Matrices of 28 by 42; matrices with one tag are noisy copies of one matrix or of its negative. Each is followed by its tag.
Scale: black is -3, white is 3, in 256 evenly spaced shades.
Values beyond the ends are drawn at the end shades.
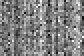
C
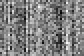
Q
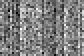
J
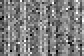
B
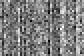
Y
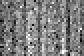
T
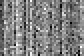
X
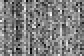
X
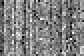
X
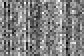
Q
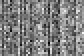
Y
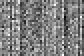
J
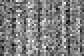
T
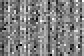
B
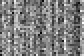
C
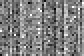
J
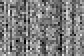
Q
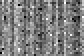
C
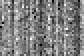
C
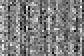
B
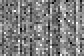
Y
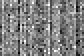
Y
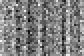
T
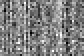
Q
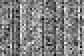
J
